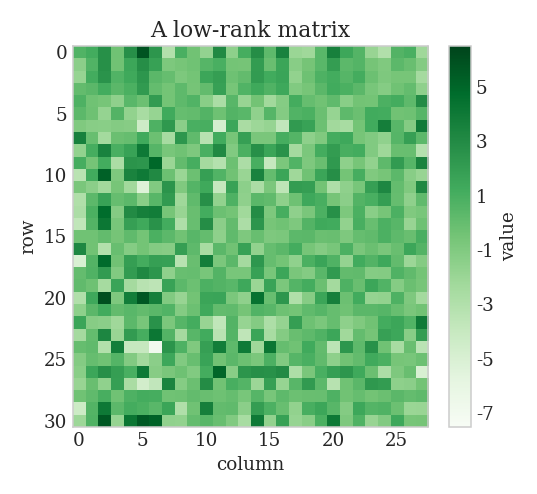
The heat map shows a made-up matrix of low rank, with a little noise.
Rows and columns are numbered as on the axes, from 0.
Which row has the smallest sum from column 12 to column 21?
6
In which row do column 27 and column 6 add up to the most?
9
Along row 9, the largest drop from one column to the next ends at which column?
7
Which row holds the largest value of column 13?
24
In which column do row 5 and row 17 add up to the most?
10
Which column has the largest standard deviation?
5
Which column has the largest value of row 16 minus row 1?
0
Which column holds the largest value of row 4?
27
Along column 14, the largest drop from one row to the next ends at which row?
11
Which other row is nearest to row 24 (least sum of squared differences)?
19
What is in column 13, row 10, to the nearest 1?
-2
